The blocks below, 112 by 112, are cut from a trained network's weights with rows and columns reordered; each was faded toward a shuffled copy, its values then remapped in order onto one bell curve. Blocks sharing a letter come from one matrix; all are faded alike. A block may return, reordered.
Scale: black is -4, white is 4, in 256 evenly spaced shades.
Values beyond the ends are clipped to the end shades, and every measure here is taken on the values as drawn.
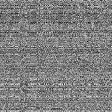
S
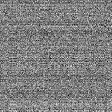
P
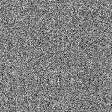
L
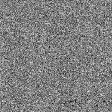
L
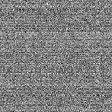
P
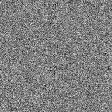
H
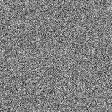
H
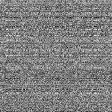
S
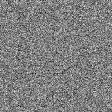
H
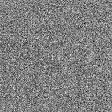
H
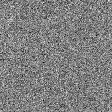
H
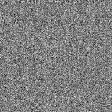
L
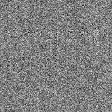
L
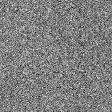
L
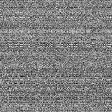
S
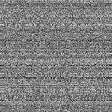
S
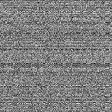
S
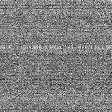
P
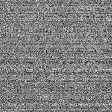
P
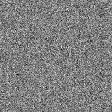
H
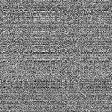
S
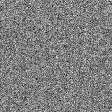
H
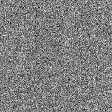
L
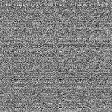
S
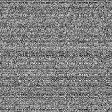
S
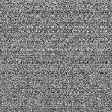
S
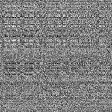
S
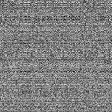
S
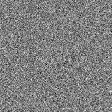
H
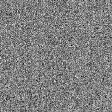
L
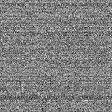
P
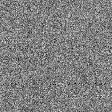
L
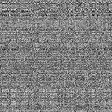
S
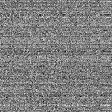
P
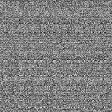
S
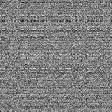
S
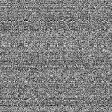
S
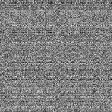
S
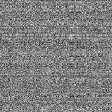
S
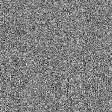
L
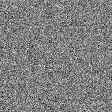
H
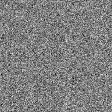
L
